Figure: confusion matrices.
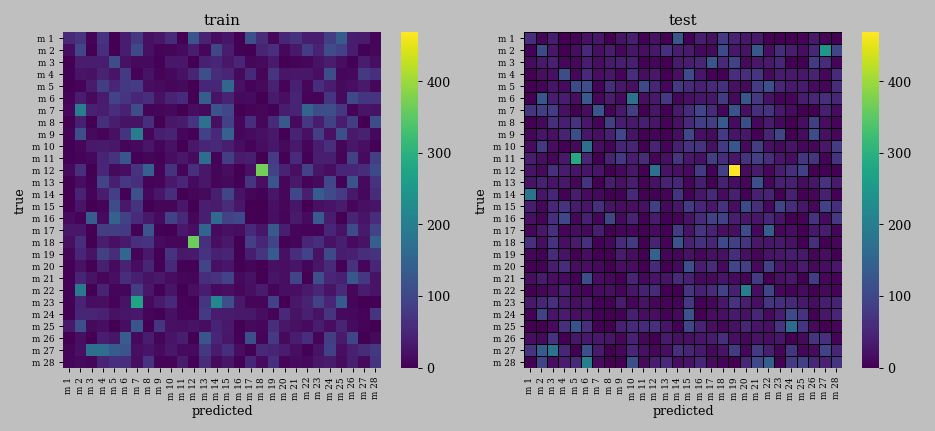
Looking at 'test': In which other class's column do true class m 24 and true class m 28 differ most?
m 6
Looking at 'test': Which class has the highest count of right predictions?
m 12
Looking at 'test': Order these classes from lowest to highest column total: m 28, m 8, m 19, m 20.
m 8, m 28, m 20, m 19
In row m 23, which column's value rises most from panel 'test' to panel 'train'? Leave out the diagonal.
m 7
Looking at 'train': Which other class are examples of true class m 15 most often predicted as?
m 5
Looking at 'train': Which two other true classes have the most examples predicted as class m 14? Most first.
m 23, m 16
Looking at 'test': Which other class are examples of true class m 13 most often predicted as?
m 21
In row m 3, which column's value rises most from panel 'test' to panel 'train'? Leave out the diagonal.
m 5
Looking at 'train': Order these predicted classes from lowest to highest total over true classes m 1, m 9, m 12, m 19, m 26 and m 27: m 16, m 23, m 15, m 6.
m 16, m 23, m 15, m 6
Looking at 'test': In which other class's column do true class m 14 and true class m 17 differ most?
m 1
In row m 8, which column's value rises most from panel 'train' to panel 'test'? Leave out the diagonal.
m 18
